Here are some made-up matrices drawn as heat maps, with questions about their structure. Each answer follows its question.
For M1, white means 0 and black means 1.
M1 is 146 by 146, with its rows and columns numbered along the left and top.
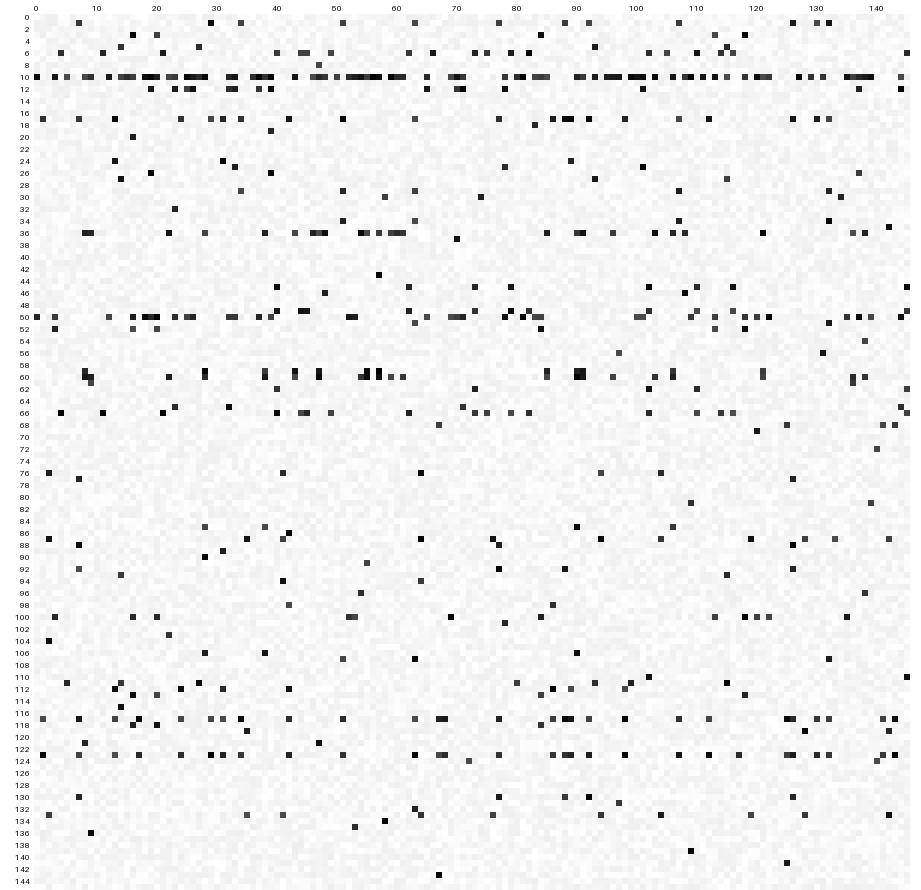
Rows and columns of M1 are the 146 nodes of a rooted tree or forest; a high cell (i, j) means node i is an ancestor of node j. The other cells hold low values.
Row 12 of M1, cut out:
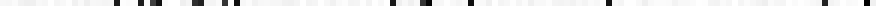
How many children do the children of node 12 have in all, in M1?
8
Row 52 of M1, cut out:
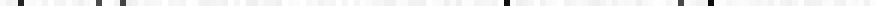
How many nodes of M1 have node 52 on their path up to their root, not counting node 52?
6
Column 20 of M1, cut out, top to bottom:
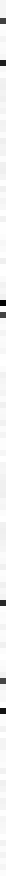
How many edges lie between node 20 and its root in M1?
7
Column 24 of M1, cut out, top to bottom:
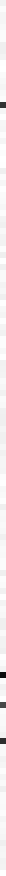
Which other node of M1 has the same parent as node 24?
98
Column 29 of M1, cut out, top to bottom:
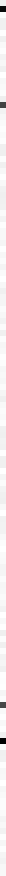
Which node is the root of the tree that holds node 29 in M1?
123
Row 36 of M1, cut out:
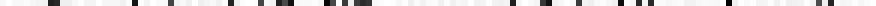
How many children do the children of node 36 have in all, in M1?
6
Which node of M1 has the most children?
10
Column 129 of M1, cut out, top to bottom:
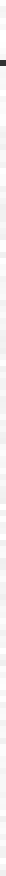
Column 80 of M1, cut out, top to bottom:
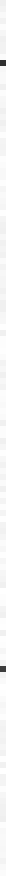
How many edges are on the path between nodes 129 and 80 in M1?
3
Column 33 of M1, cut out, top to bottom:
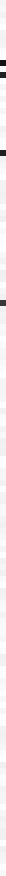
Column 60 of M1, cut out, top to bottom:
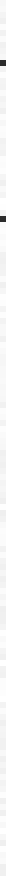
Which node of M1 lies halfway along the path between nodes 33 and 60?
50
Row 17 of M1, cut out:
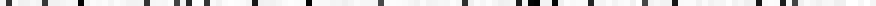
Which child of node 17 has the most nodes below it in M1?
1
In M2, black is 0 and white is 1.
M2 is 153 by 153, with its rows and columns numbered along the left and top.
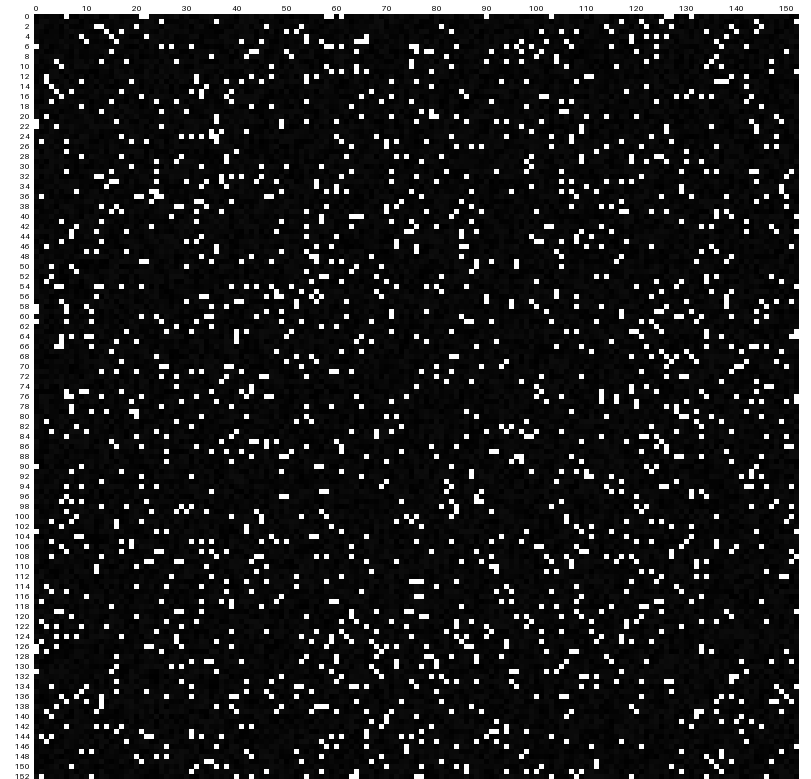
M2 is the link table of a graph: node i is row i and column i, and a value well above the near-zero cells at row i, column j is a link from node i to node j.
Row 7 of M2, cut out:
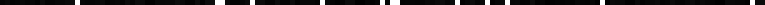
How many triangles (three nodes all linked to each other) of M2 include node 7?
4
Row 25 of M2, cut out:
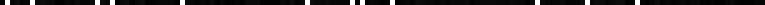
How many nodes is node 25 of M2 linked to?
12
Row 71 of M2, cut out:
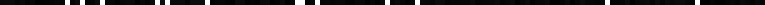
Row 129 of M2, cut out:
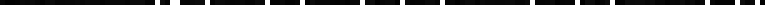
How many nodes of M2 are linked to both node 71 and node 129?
3
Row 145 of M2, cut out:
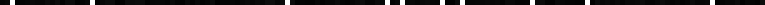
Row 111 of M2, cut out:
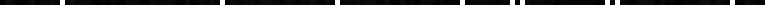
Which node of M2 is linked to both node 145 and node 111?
node 92
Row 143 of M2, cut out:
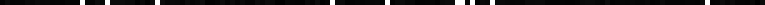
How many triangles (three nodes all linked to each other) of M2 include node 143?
6
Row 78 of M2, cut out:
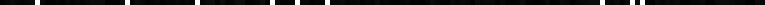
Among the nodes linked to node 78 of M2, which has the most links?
node 54
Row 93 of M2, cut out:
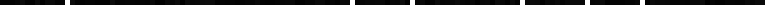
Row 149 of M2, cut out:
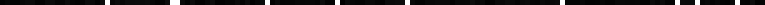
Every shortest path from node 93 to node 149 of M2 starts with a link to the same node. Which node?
node 70
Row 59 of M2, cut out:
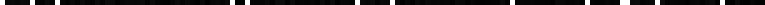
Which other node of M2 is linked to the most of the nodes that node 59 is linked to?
node 61
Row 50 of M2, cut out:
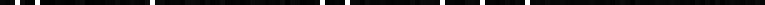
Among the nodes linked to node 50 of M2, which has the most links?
node 105
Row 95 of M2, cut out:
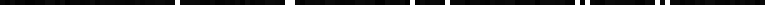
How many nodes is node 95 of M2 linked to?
9
